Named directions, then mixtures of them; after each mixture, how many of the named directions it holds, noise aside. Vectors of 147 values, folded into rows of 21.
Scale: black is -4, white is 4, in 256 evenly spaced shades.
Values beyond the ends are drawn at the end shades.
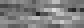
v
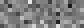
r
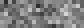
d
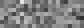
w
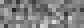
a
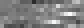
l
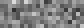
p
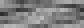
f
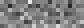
one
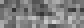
three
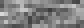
one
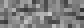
three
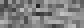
three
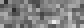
four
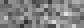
three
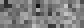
three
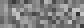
one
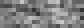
two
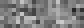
two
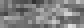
two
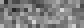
three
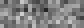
three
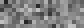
three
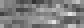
two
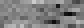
one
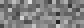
two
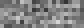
four
